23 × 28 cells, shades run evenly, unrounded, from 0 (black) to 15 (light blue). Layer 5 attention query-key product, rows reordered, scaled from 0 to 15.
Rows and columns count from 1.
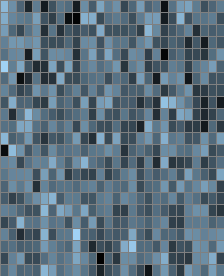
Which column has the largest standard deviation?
21
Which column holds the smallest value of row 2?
10
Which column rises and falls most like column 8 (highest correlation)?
25
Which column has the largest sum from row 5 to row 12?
1
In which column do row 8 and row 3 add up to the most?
19
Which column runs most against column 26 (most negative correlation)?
5
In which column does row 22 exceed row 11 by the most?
26
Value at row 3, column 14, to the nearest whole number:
6
